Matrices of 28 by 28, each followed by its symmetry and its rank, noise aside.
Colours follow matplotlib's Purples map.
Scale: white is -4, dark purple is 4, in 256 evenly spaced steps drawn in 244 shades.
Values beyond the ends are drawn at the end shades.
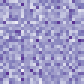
no symmetry, rank four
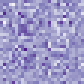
no symmetry, rank eight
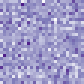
no symmetry, rank eight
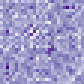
symmetric, rank eight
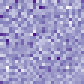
symmetric, rank six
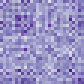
symmetric, rank four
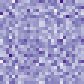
antisymmetric, rank six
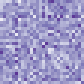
symmetric, rank six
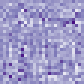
no symmetry, rank six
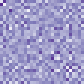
symmetric, rank four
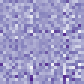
no symmetry, rank four
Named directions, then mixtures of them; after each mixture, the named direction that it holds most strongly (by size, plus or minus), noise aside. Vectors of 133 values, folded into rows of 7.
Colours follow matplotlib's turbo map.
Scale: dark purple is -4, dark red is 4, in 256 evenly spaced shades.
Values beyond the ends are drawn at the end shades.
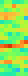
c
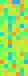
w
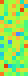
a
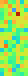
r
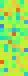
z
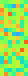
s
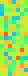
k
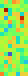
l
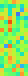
w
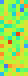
a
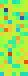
l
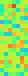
s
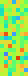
k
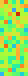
r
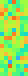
k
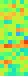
c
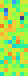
l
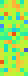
z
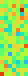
a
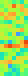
c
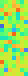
z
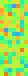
s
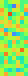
s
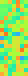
k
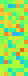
s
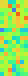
r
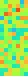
z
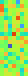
w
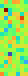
l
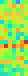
c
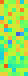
a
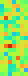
k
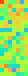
r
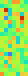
l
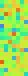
z
